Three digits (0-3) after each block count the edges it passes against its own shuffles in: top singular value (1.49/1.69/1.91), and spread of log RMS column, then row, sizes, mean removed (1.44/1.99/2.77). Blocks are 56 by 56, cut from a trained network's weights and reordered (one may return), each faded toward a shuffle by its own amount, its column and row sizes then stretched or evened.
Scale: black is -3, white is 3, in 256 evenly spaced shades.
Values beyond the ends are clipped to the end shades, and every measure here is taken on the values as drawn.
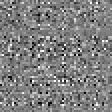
1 2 3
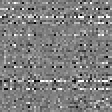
3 1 3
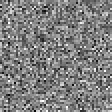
0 0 1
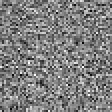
2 0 1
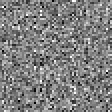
1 2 0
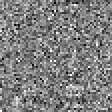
0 1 0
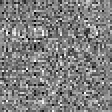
3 2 1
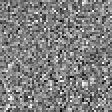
0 1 0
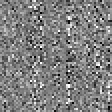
2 3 0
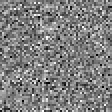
2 0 1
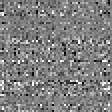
1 2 3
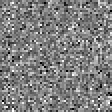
0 1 1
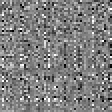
2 3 2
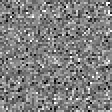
0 1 1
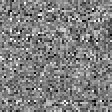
1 0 2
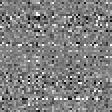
2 2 3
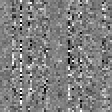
2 3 0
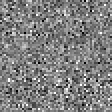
2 0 2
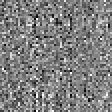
2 2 1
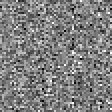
1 2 0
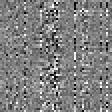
2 3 0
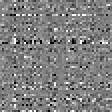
3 2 3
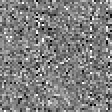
0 2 1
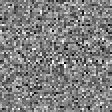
1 0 1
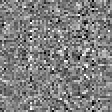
2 2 1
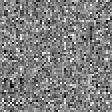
1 2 1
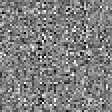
1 2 1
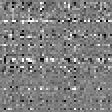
3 2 3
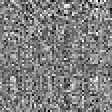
2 1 1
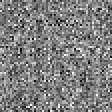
1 0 2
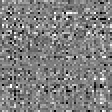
1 2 3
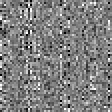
3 3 0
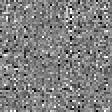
0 2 2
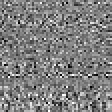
3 0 3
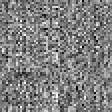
3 2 0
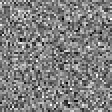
2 0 0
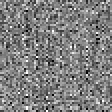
3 2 0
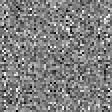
1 2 0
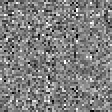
0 2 1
